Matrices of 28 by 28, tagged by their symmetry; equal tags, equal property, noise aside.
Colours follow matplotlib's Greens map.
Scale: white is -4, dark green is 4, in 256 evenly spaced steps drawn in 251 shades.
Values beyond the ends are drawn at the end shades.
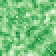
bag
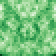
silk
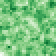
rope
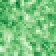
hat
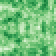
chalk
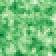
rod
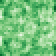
chalk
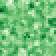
rod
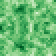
chalk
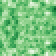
chalk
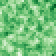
hat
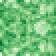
chalk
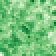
rope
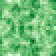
chalk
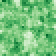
hat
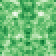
silk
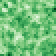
bag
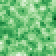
rod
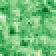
rope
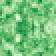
chalk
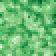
rope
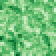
rope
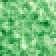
rod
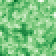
rope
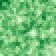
bag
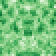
silk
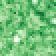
rope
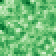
bag
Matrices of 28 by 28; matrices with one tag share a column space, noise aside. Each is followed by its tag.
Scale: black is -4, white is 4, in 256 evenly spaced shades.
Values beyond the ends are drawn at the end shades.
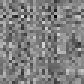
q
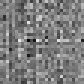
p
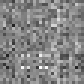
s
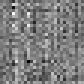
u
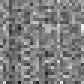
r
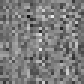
q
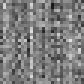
p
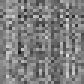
q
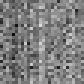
s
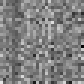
r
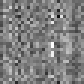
q
